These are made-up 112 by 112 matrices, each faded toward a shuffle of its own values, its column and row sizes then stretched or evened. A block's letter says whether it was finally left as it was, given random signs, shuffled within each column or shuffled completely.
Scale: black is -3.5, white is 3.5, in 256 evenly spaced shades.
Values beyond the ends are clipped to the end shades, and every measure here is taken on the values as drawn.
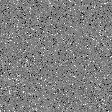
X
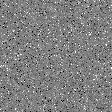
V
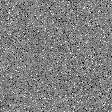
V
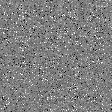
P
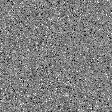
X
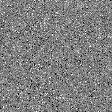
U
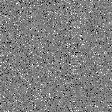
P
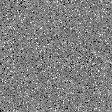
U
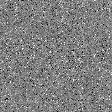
U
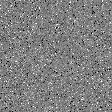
X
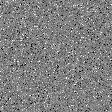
V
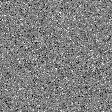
V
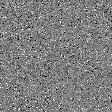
U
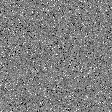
V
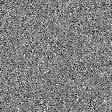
V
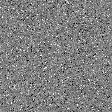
X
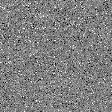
P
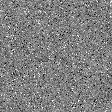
V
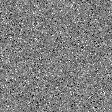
X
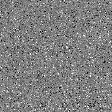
P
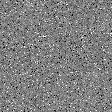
V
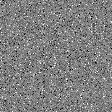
X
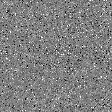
U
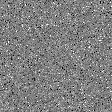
V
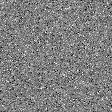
V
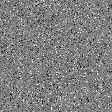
X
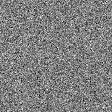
X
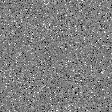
P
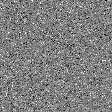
V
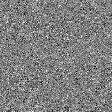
P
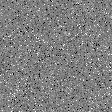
V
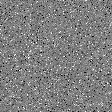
V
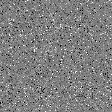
U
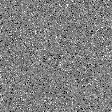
U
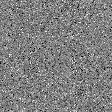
X
